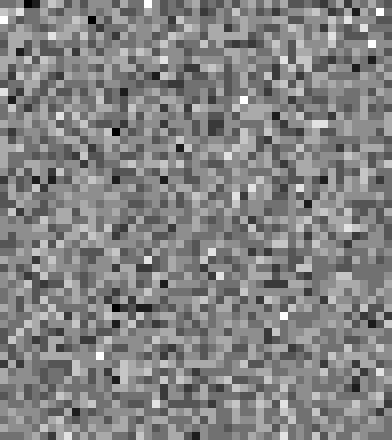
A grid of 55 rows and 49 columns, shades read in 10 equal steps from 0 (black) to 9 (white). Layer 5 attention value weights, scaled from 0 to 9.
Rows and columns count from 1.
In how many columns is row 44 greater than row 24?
16
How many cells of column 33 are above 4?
28
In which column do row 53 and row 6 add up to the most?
47
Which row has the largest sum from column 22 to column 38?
5
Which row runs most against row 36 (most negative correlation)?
40
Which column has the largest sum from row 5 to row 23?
31
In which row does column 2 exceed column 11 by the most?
43
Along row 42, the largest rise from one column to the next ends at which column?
35
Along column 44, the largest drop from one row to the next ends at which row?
4
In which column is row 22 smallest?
7
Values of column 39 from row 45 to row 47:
3 6 5
